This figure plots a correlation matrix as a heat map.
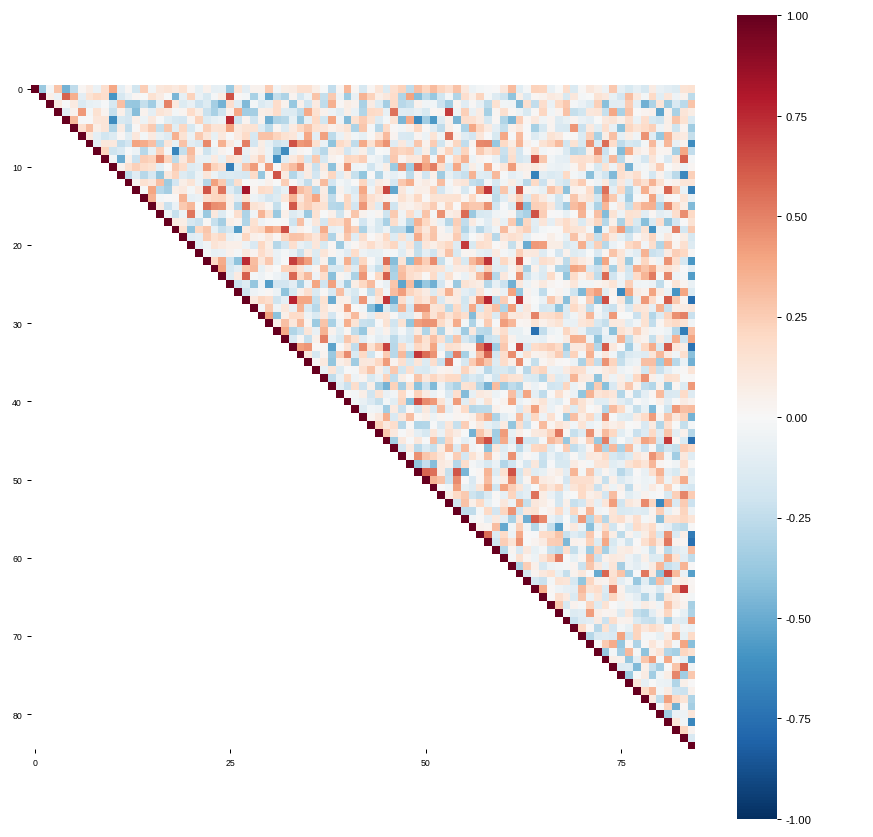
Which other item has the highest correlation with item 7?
33
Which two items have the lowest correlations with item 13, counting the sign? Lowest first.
84, 46
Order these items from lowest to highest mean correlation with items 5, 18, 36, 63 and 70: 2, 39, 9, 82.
39, 9, 2, 82
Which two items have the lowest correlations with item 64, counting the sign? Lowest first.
31, 11
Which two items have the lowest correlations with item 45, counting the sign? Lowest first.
84, 38
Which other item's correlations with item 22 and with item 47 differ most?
26
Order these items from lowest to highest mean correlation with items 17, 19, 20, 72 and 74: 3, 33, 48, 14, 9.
48, 33, 14, 3, 9
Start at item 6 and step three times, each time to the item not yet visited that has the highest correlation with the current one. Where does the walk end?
46
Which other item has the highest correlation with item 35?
53
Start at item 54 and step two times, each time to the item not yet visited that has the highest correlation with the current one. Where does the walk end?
34
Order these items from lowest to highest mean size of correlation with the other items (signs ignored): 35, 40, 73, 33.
40, 35, 73, 33
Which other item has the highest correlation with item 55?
20
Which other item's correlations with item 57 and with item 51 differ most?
32
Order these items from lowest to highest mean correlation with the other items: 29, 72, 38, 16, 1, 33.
38, 72, 1, 16, 29, 33
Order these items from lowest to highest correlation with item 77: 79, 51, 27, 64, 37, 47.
64, 27, 51, 47, 37, 79
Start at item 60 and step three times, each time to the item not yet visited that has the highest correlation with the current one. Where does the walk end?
71
